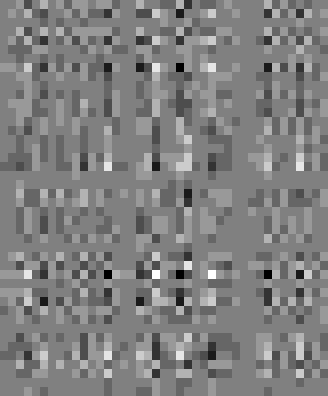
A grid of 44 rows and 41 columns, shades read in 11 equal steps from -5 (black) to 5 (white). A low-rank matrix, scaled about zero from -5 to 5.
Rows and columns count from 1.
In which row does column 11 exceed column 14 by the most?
31
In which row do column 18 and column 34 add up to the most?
40
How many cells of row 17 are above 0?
5
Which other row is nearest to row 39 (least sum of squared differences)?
42
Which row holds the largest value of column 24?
30
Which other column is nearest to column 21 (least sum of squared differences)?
37
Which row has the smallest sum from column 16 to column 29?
39
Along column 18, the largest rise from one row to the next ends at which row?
35
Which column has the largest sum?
20
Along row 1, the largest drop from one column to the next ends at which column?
24
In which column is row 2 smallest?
23
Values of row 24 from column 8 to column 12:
-1 0 0 -1 0
